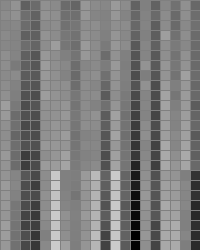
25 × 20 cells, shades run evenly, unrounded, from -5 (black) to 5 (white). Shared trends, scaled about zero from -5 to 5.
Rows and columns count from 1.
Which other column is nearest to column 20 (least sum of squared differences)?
4
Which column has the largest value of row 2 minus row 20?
14
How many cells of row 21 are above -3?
18
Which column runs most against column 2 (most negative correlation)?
7
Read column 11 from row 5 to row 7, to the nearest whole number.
0 -1 0
